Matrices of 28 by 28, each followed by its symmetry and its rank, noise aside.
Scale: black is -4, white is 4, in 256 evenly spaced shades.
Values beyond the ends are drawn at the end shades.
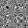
symmetric, rank four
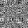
antisymmetric, rank four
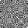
symmetric, rank five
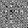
symmetric, rank three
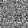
no symmetry, rank five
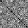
symmetric, rank five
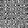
no symmetry, rank four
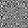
no symmetry, rank three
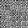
symmetric, rank four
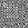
symmetric, rank four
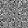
antisymmetric, rank four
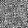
no symmetry, rank five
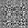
antisymmetric, rank four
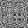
symmetric, rank three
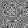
symmetric, rank five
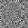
no symmetry, rank five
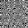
no symmetry, rank four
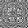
symmetric, rank four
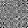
symmetric, rank three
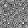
symmetric, rank five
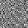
no symmetry, rank three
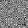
symmetric, rank five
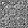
symmetric, rank five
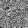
no symmetry, rank five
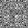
symmetric, rank four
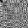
no symmetry, rank four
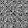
symmetric, rank five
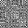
symmetric, rank five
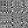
no symmetry, rank three
